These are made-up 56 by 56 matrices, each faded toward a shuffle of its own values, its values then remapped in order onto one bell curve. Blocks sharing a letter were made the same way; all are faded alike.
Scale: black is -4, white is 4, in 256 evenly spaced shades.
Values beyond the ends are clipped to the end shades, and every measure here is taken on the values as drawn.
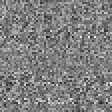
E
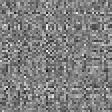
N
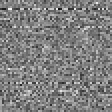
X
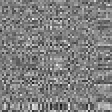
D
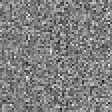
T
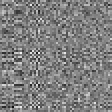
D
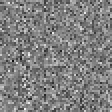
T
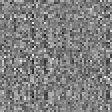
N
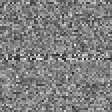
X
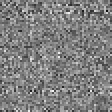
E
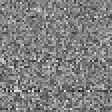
E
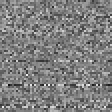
X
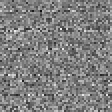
X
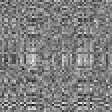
D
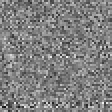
E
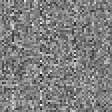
T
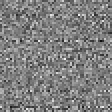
E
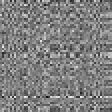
D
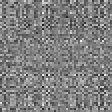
D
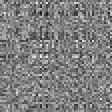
N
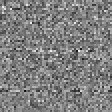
E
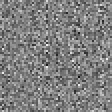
T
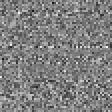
X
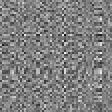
D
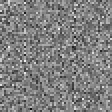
T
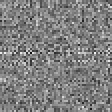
N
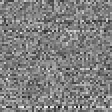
X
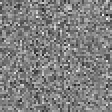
T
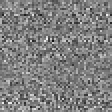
X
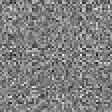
N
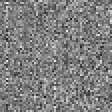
T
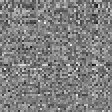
N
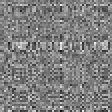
D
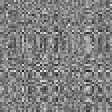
D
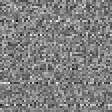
X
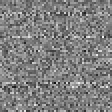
X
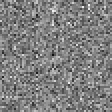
T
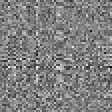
N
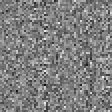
T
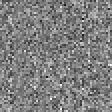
T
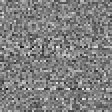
E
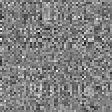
N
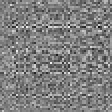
D
